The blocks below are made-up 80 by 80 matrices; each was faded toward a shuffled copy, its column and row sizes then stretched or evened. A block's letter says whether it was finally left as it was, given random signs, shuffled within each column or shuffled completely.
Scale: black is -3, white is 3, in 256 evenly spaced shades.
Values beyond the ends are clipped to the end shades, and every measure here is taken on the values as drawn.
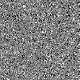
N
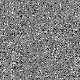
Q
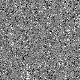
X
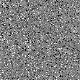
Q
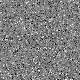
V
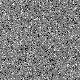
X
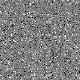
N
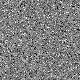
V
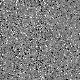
X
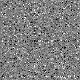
N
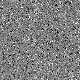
X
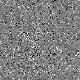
N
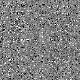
N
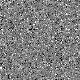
Q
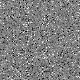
X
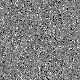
X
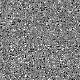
Q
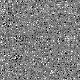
N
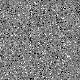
Q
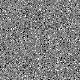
N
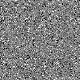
N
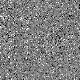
N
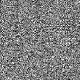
N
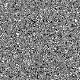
Q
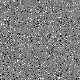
N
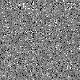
N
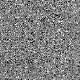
N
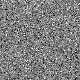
X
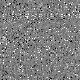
N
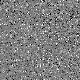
Q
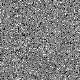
X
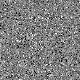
Q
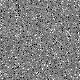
X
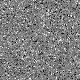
V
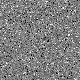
V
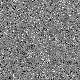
V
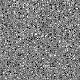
N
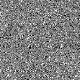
N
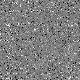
Q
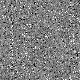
X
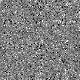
N
